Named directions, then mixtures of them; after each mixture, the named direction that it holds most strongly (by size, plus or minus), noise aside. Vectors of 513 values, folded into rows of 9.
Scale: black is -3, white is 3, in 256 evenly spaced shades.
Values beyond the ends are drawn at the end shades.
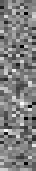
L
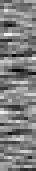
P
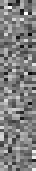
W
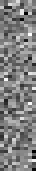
W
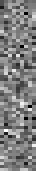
L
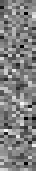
L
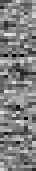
P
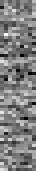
P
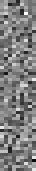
W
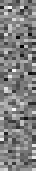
W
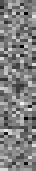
L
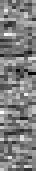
P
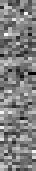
W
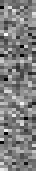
L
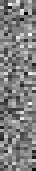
W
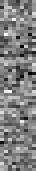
W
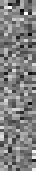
W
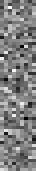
L
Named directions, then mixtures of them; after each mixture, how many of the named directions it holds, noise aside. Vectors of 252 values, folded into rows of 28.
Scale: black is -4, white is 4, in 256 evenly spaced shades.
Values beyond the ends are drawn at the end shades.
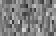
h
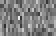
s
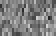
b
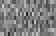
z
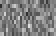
four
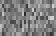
four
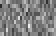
three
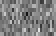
two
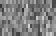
two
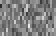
three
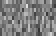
two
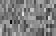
three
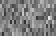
three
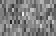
four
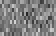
three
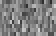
one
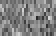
one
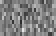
two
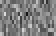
three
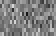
three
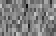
four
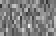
four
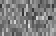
two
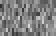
two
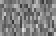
two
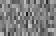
two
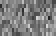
one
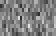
two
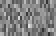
two
